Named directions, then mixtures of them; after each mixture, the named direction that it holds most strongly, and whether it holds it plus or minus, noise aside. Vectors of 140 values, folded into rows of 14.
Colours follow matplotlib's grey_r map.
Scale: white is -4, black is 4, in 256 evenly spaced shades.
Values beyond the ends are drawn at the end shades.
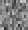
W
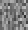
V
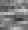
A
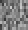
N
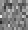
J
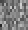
N, plus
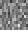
V, minus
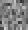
W, minus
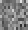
V, minus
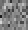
J, minus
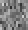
N, minus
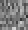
N, plus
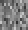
N, plus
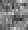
A, plus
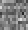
V, plus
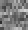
A, plus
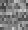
A, plus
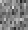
N, minus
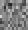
J, plus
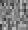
N, plus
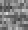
A, plus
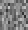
V, plus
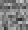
V, minus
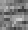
A, minus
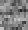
A, minus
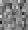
J, plus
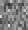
J, plus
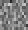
V, minus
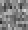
J, plus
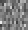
N, plus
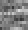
A, plus
